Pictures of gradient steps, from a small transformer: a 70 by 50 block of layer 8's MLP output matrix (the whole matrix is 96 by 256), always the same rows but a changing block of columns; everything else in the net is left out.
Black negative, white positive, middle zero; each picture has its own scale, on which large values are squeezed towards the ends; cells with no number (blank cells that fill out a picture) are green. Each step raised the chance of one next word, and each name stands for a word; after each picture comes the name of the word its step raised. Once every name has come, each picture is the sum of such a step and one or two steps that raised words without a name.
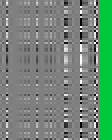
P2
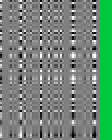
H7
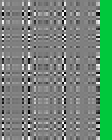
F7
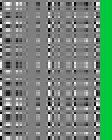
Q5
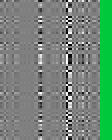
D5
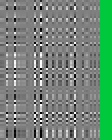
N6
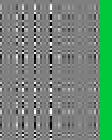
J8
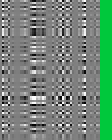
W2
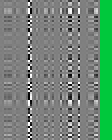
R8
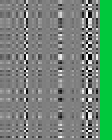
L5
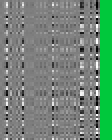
Q5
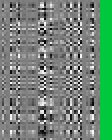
Q5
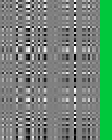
L5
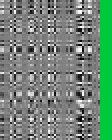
R8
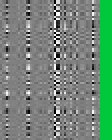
F7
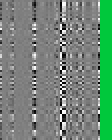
Q5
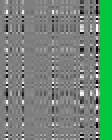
R8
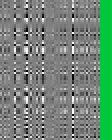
L5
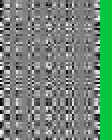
Q5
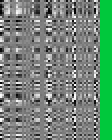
R8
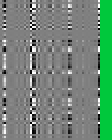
Q5
